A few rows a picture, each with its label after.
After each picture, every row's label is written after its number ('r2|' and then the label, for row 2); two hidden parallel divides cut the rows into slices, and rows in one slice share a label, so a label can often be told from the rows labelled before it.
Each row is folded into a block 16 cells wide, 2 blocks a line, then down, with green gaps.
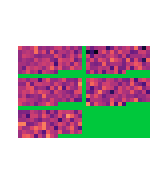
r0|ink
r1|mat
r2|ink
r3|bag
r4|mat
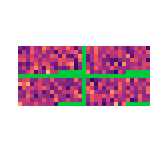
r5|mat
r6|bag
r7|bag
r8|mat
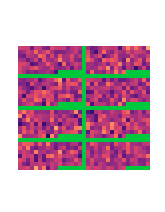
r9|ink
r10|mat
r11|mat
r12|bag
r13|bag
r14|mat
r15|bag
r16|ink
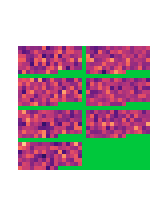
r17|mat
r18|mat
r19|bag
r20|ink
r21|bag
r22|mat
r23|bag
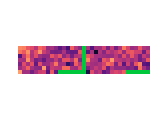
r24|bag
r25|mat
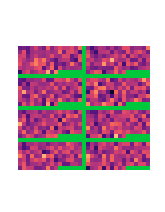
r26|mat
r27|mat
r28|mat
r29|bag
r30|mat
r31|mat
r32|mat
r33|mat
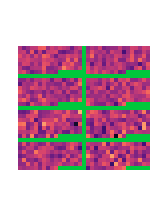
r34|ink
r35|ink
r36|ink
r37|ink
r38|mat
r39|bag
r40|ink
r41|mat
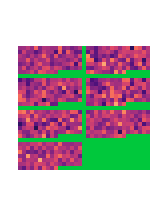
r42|ink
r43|mat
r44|mat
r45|mat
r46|bag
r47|ink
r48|ink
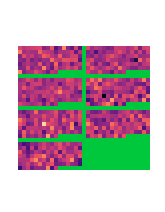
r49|bag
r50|ink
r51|ink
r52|bag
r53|mat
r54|mat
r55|mat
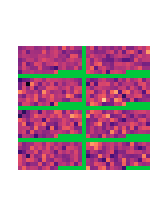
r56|ink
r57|ink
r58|mat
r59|mat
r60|mat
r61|bag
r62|ink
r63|bag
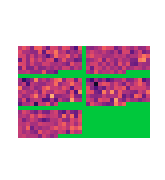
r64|ink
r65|ink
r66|mat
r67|mat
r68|ink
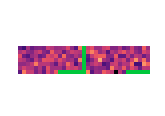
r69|mat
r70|bag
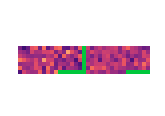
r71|mat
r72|ink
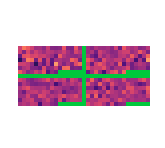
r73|bag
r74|mat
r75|ink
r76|ink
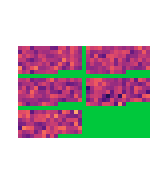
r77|ink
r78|ink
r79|ink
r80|bag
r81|bag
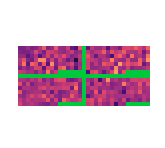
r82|mat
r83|mat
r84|ink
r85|ink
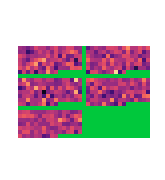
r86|mat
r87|mat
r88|bag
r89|bag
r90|ink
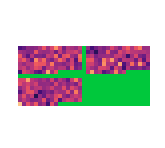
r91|mat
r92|mat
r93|bag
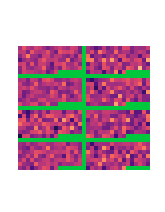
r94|ink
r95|mat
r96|ink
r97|mat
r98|mat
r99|bag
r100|ink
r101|mat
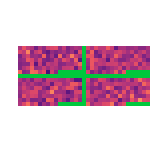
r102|bag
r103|ink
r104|ink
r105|ink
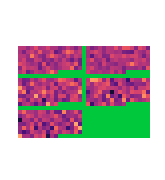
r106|ink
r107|ink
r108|mat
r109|bag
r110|bag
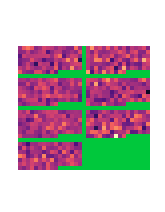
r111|bag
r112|bag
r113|ink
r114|bag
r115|ink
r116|mat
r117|mat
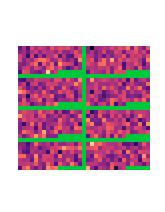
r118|mat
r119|mat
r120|mat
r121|bag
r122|bag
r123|mat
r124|mat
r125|bag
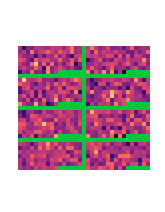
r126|mat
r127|bag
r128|bag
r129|mat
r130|mat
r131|bag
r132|ink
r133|bag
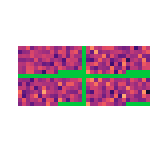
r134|ink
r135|bag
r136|mat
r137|bag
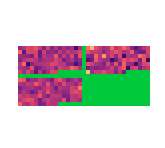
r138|ink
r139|bag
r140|ink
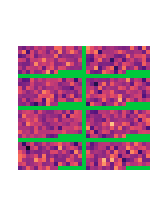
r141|mat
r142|bag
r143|mat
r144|mat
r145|ink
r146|mat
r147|mat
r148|mat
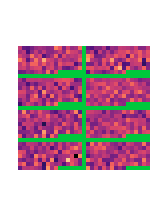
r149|mat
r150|mat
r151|mat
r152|ink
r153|bag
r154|ink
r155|mat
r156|bag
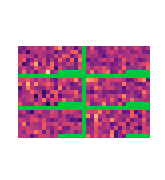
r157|mat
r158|ink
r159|bag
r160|bag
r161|ink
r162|bag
